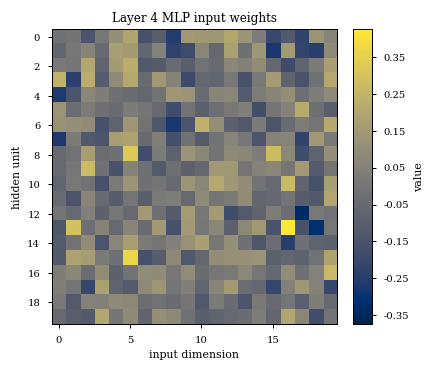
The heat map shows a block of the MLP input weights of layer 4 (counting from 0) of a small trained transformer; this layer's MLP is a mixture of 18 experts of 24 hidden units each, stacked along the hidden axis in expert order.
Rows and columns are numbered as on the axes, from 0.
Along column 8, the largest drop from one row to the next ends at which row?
5
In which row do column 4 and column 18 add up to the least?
13
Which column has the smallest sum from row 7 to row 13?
17
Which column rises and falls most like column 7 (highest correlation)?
16
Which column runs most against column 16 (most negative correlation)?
18
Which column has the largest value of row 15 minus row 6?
8
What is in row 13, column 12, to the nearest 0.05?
-0.1
